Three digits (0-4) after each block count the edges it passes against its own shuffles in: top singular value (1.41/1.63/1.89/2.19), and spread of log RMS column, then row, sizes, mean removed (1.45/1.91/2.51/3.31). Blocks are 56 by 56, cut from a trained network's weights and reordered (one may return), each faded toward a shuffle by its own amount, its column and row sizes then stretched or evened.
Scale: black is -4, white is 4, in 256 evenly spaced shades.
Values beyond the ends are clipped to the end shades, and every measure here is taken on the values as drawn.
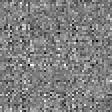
3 2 2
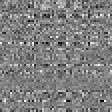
4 0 4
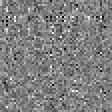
2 2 1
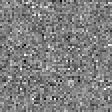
0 0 2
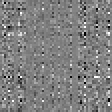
3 4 1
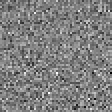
3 0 1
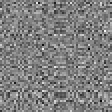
4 1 3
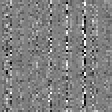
4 4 0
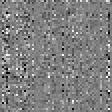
1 4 2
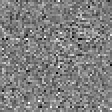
2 1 1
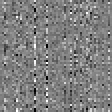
3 4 0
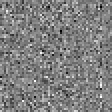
1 3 0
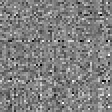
2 2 2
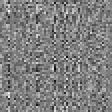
4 3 0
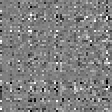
0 3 3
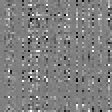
2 4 3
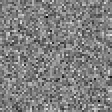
2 0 0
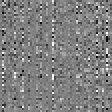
0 4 2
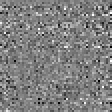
2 2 3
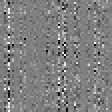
2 4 0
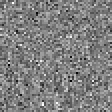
1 0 0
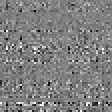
1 2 4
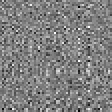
4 2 2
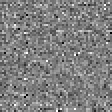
1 1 2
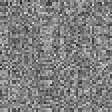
4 0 1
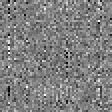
2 2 0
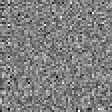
2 1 0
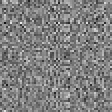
4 2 1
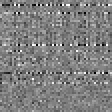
4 0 3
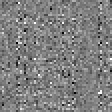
0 3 1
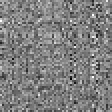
3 2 0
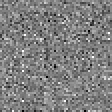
0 1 2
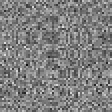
4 0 0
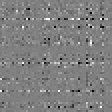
1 2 3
